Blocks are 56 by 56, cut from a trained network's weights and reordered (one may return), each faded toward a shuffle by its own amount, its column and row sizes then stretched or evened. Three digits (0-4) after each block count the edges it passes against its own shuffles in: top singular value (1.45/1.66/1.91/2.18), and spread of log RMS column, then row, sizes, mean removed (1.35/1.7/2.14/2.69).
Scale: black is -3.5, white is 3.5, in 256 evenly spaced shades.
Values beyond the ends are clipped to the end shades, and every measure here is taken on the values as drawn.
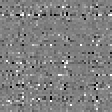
2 2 4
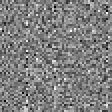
3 1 0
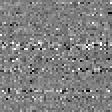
0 0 4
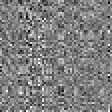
4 4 0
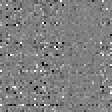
1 3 3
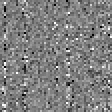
1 3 0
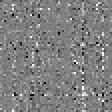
1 3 1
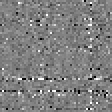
2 1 3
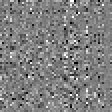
1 4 2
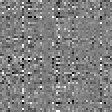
3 4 3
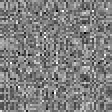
4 3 0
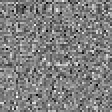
2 0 0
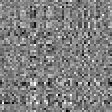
4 2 3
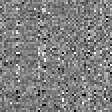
2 3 0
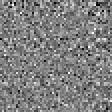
3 0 2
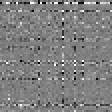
4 1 4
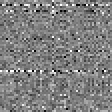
3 0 3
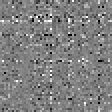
2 3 3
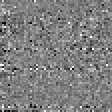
0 2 3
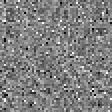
2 0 0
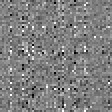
2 3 1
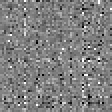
1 3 3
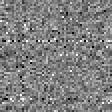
2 0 1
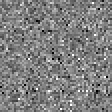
1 0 1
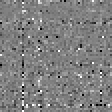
1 2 3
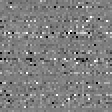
1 1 4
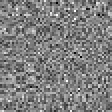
3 0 0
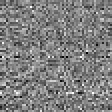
4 2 2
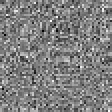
3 0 1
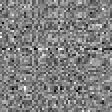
4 0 1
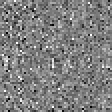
1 2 0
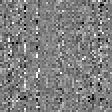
1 4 0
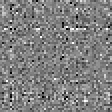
2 3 2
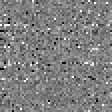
0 1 2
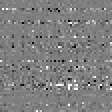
1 2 4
